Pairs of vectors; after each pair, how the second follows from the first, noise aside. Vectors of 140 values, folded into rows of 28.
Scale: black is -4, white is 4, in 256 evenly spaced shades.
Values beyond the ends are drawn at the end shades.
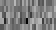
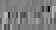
wrapped around, partly zeroed.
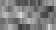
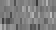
reversed, partly zeroed.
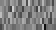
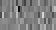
wrapped around, partly zeroed.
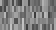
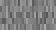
wrapped around, shrunk.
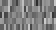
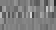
wrapped around, partly zeroed.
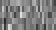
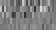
wrapped around, partly zeroed.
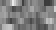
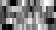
negated, scaled up.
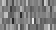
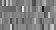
reversed, partly zeroed.
